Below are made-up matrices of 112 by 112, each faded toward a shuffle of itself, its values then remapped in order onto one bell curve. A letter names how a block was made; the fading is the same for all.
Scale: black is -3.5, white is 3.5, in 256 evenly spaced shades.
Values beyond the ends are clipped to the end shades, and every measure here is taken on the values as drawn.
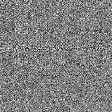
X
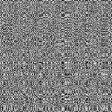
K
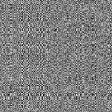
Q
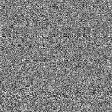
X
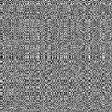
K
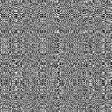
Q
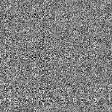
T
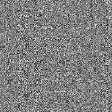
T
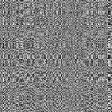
Q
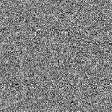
X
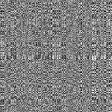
Q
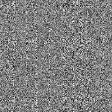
T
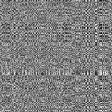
K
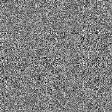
T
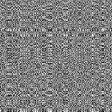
K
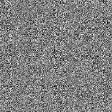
T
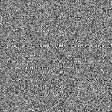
X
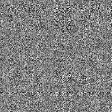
T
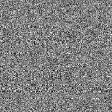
X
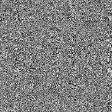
T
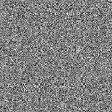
X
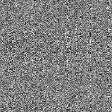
T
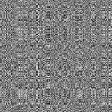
Q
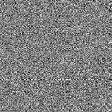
X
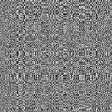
Q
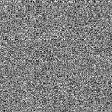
X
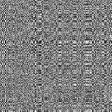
K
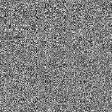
T
